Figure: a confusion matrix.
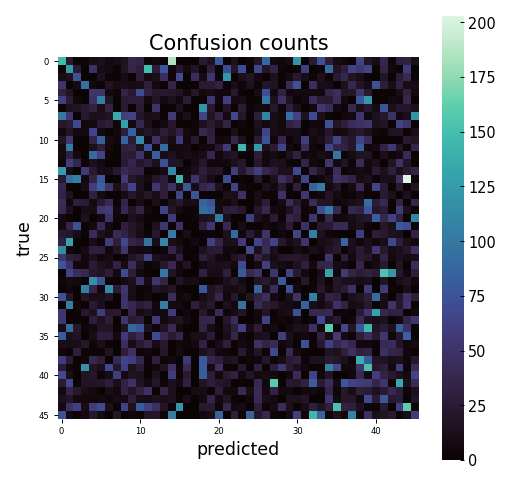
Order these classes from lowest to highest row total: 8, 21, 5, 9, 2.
9, 2, 21, 8, 5
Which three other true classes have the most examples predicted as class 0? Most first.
14, 24, 7
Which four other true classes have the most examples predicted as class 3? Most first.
39, 29, 14, 27
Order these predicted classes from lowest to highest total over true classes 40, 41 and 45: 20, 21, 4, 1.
21, 4, 1, 20
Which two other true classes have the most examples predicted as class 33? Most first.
16, 45
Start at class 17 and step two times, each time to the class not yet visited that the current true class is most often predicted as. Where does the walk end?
44
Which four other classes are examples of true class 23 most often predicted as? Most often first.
1, 13, 11, 36
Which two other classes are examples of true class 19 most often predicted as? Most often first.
34, 18
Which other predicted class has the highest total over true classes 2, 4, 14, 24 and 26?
0
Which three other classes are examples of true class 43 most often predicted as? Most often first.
41, 39, 34
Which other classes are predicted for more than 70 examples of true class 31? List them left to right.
1, 13, 23
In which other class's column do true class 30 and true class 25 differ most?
32
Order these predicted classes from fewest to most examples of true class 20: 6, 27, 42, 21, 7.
7, 21, 27, 6, 42
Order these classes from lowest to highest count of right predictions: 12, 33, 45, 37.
37, 45, 33, 12
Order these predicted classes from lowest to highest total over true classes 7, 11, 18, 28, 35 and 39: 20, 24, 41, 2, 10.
24, 2, 20, 10, 41
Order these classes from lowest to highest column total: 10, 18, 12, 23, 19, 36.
12, 36, 23, 19, 10, 18
